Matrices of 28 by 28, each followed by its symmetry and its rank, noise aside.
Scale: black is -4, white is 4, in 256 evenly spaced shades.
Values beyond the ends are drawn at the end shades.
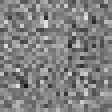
no symmetry, rank six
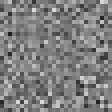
antisymmetric, rank six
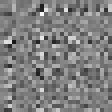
antisymmetric, rank four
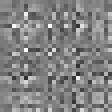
symmetric, rank three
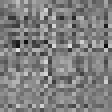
no symmetry, rank three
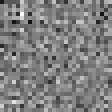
no symmetry, rank six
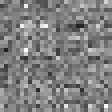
no symmetry, rank six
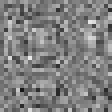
no symmetry, rank six
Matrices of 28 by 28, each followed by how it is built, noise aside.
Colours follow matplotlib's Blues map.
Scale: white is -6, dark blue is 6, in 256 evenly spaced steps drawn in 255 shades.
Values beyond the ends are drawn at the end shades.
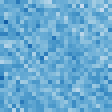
Toeplitz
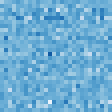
uneven rows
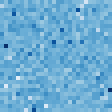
sparse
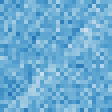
Hankel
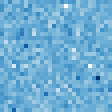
sparse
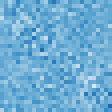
banded
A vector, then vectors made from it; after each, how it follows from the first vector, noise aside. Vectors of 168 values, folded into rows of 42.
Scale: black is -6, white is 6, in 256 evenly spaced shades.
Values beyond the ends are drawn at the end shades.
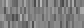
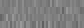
reversed, negated, shrunk.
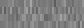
wrapped around, negated, shrunk.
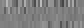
partly zeroed.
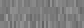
reversed, negated, shrunk.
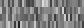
wrapped around, negated, scaled up.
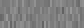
reversed, negated, shrunk.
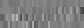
negated, partly zeroed.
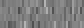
wrapped around, negated, partly zeroed.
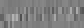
negated, partly zeroed.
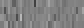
partly zeroed.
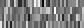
wrapped around, negated, scaled up.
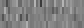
negated, partly zeroed.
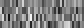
wrapped around, negated, scaled up.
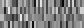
scaled up.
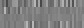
negated, partly zeroed.
